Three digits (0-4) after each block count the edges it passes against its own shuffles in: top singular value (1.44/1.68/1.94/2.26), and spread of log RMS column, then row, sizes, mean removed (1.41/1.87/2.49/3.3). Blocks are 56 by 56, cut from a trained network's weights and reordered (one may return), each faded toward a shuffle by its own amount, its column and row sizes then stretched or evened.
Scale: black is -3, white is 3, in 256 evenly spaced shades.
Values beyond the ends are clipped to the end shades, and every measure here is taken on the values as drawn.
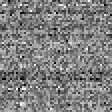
1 1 2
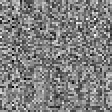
2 2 0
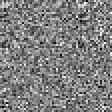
2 1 0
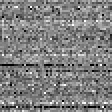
3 0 3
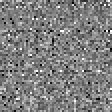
0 0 2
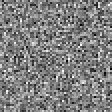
1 0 0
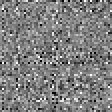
0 2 3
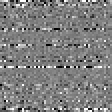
1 1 4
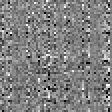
0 4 2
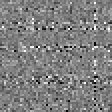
1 1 3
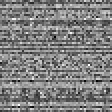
4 0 0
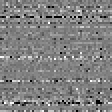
2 1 4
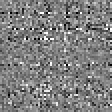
0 2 3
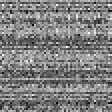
4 2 0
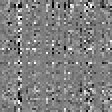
1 4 3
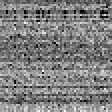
4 2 1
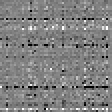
4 3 3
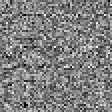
2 1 2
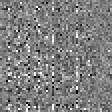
2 3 2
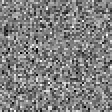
1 1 0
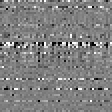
3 0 4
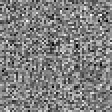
2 0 1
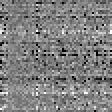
3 3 2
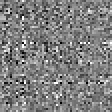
0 3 3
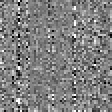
2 4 1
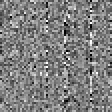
2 3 0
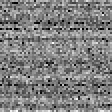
3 0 2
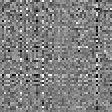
4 3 3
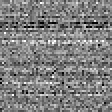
3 0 3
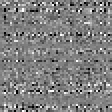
2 2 4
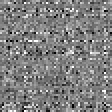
0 2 4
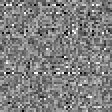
2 0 2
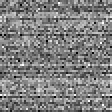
3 0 0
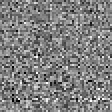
2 1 2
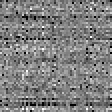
3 3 1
